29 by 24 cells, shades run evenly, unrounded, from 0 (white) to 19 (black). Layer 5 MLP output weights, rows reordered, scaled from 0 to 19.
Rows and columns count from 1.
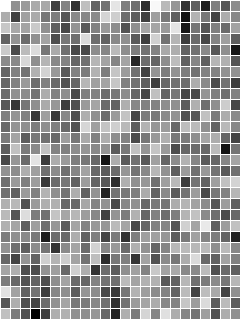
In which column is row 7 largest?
15
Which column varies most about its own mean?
19
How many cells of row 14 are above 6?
19
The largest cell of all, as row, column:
29, 4
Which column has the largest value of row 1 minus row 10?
23
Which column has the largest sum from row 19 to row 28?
11
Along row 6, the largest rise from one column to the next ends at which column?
14
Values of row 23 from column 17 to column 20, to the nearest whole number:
9 5 5 5
